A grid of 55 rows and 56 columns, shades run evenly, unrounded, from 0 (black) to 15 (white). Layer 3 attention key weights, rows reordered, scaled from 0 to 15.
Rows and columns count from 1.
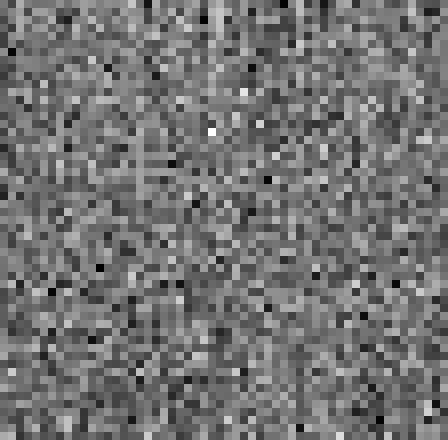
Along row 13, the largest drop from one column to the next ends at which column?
54
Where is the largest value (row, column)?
17, 27
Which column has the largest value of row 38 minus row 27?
32
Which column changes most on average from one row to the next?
9
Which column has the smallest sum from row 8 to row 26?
1
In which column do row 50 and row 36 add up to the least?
23
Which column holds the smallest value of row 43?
12
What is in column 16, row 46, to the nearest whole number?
5
